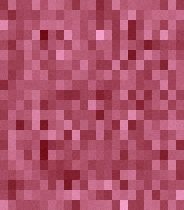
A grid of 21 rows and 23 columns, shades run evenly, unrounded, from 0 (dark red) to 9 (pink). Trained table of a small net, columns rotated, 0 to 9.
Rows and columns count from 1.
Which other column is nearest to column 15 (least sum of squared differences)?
18
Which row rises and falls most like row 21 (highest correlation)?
3
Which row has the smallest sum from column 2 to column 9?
19
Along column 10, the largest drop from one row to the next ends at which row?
21
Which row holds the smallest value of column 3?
13
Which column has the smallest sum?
6
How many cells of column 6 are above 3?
14
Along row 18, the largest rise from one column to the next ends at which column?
16
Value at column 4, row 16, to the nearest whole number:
3
